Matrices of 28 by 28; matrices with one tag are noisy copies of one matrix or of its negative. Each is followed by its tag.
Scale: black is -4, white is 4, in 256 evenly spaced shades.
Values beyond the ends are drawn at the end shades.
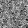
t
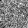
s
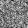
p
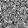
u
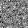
u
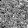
s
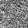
s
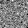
p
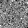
p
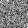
p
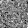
p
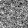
s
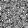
u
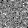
p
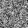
t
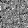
u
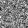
u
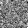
p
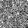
t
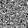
p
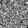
p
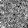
s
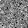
s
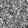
t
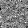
u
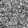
s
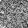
s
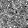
t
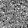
s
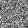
u
